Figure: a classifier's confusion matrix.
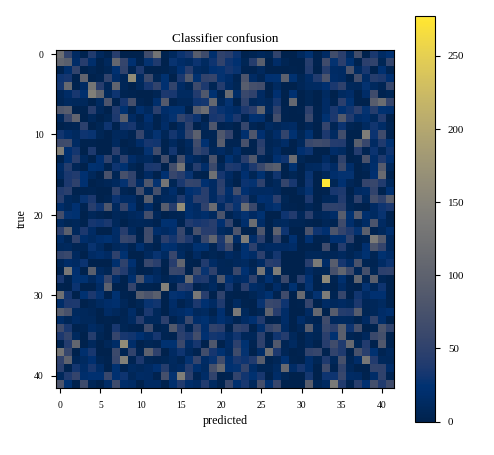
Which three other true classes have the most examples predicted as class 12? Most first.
0, 30, 17
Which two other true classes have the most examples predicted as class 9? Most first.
3, 6
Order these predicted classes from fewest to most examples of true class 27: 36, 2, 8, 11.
11, 2, 8, 36
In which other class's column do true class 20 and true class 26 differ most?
32
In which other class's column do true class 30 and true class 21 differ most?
33
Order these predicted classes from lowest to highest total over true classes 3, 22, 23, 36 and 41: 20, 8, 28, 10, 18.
10, 20, 28, 18, 8
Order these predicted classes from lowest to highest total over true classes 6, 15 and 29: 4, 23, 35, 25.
4, 25, 35, 23
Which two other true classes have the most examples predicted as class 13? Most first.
29, 16
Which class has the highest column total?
35
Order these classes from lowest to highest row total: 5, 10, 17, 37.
17, 5, 10, 37
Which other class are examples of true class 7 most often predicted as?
18
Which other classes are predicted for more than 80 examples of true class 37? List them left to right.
0, 11, 26
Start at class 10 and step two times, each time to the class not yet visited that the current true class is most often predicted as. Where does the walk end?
8
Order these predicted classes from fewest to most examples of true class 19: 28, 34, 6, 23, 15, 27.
28, 27, 34, 6, 23, 15
